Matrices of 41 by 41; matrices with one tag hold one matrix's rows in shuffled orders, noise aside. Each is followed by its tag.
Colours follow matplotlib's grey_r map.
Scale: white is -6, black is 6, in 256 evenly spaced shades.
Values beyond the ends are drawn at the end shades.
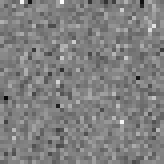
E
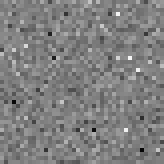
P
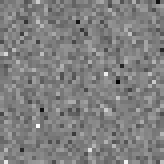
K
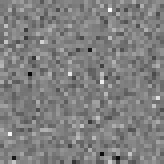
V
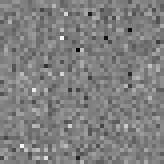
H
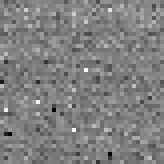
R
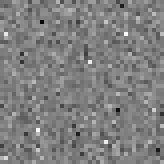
K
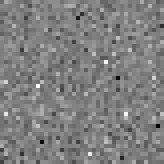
K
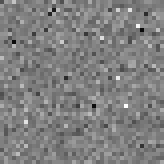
P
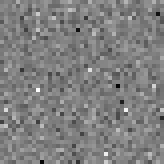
K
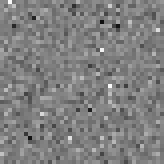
V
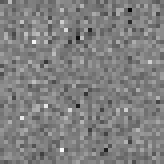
H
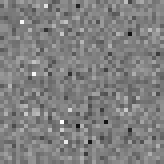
H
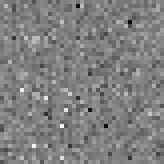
H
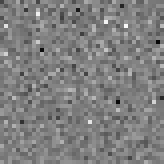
K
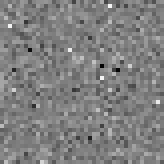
V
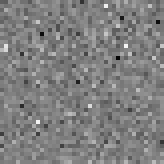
K
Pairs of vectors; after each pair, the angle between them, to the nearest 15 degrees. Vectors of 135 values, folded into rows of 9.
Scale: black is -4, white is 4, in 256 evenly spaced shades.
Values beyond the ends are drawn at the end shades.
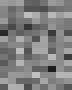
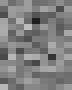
120 degrees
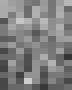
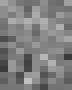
30 degrees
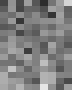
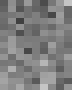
15 degrees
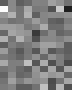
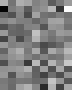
165 degrees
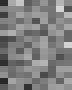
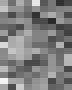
105 degrees
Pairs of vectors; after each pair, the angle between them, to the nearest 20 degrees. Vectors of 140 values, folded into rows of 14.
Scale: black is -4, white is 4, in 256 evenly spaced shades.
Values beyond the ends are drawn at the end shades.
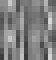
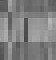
60 degrees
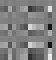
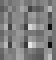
40 degrees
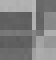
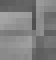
160 degrees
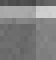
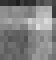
60 degrees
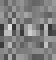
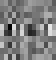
160 degrees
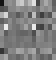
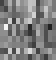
60 degrees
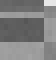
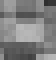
140 degrees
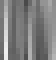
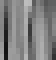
160 degrees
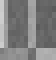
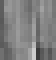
120 degrees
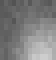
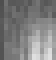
20 degrees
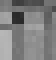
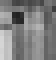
20 degrees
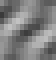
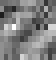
40 degrees
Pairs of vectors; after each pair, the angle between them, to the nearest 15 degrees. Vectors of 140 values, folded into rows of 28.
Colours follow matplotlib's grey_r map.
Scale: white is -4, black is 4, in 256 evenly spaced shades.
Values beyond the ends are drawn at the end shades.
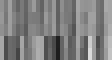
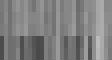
120 degrees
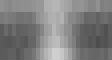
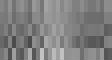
45 degrees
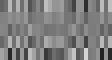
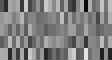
30 degrees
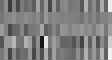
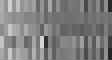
150 degrees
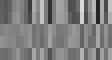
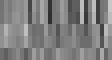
45 degrees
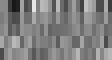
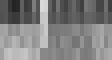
60 degrees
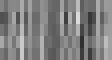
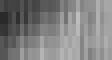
75 degrees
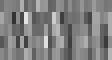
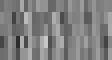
30 degrees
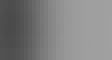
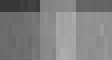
45 degrees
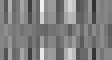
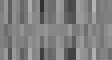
165 degrees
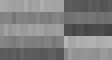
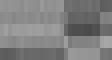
30 degrees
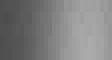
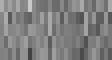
105 degrees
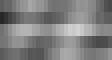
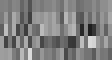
105 degrees
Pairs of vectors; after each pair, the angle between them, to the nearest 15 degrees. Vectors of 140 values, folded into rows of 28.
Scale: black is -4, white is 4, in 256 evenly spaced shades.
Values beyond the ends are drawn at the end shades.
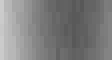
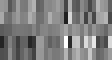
105 degrees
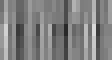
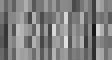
150 degrees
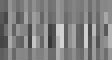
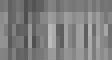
135 degrees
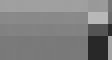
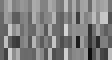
60 degrees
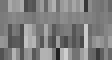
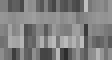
150 degrees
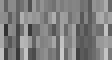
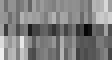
45 degrees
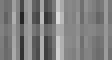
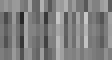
45 degrees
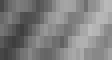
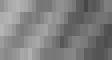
105 degrees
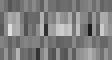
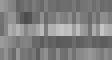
45 degrees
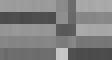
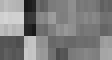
105 degrees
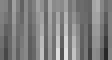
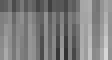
150 degrees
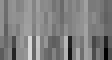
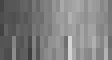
120 degrees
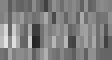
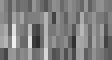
30 degrees
